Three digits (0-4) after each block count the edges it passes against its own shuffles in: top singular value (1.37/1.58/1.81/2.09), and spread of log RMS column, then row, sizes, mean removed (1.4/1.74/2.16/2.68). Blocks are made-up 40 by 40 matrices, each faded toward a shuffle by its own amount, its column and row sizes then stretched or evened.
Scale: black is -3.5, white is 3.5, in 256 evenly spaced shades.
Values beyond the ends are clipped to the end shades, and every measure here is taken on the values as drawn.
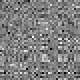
4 1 1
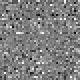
0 1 3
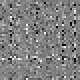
2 3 2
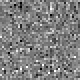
1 0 0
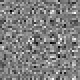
3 2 2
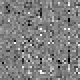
1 3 1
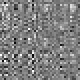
4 3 2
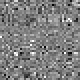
4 0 3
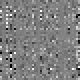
1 4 2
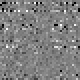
1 1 3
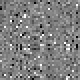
3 2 1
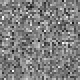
2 1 1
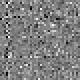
2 2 2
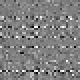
4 0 4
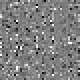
0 3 0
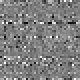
2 1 4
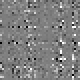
2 4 2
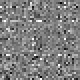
0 3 3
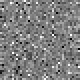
2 1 0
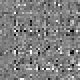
3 3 3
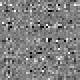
0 1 3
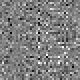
3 2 1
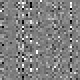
4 4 0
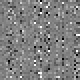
0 4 1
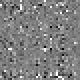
1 2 2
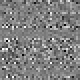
2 1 4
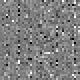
0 3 0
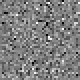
1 1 1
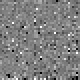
1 2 1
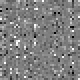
0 3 0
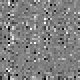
3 3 2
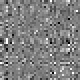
4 3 1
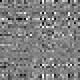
4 2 4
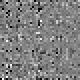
0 3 2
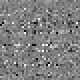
1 0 3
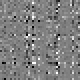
3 4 2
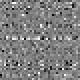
4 0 3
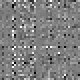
3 4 3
